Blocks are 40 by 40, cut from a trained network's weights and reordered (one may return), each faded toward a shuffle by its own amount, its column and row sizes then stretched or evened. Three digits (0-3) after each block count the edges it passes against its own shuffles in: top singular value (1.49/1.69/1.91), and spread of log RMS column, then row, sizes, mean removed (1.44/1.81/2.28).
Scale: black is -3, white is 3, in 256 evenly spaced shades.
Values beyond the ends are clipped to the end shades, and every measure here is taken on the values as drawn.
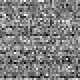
1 0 2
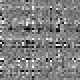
2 3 3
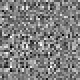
3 1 2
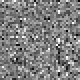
1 2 0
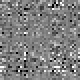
0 3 3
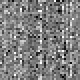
1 2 0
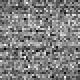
1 0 0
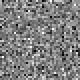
0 0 1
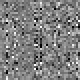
1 3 1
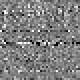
0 0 3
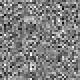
2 3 0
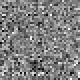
0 0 1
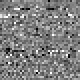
0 0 3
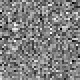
0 0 0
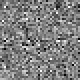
1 1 1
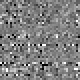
0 2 3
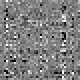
0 3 1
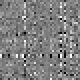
1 3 2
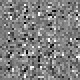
0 3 2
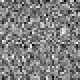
2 1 1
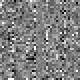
1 3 1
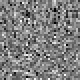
0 1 0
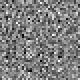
2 1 0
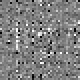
0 3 2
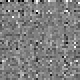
1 1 2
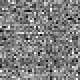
0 1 0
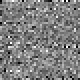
0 0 2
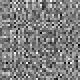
3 2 1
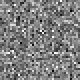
0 0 0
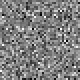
0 0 1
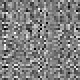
3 3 1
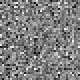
0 1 1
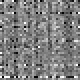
2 0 3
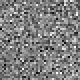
0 0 0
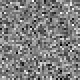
0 0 0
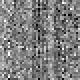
1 1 0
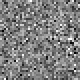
0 0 0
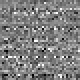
0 0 3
